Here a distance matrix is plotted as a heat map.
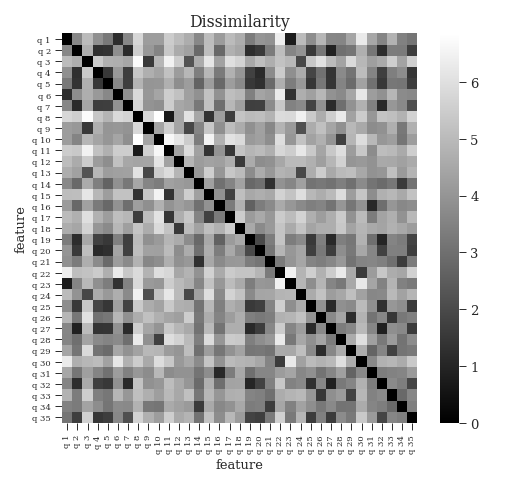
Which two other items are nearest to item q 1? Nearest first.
q 23, q 6
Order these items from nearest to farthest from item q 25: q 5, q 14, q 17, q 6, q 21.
q 5, q 14, q 21, q 6, q 17
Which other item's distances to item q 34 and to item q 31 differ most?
q 16
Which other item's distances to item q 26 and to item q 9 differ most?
q 3
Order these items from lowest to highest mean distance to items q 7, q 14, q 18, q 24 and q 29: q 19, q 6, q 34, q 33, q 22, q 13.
q 19, q 34, q 33, q 13, q 6, q 22
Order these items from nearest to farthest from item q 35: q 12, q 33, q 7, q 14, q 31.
q 7, q 14, q 33, q 31, q 12
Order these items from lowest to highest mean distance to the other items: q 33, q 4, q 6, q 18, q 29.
q 4, q 29, q 33, q 6, q 18
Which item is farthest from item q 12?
q 10
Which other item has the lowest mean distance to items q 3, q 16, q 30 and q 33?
q 31
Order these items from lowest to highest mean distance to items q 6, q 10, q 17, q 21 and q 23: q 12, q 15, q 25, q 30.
q 25, q 15, q 12, q 30
